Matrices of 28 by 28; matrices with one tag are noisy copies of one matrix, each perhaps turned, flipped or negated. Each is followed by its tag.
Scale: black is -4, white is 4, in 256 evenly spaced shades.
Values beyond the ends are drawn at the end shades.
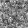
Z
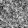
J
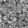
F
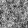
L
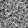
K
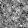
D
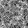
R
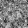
D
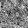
D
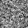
K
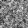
J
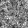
R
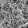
R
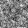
D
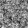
R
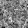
R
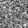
F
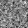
F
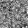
F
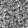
K
